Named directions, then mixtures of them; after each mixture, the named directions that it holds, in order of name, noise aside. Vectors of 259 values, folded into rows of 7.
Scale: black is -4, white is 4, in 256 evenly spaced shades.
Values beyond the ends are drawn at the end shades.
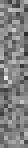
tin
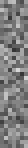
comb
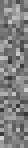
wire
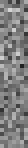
tin, wire.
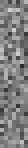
tin, wire.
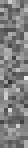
comb, tin.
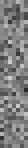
wire.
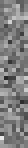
tin, wire.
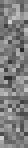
tin, wire.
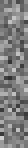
wire.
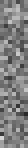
wire.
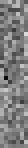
tin.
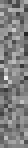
tin.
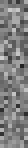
tin, wire.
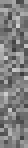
comb, wire.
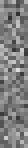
comb, tin.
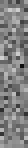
tin, wire.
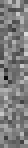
tin.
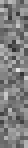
comb.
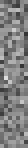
tin.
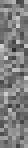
comb, wire.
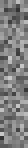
wire.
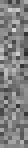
tin, wire.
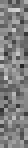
tin, wire.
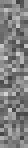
comb, wire.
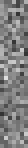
comb, tin.
